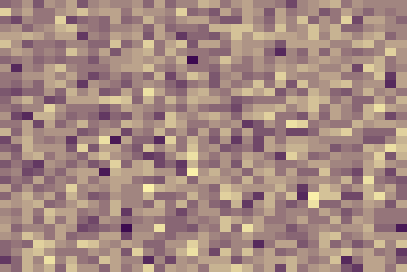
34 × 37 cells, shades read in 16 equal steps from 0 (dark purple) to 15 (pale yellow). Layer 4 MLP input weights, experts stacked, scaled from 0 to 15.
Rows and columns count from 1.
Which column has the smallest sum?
2
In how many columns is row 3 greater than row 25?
12
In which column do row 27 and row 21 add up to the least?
17
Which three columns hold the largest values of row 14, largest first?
35, 5, 29
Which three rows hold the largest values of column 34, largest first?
23, 9, 6
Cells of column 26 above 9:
12
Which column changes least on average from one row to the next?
13
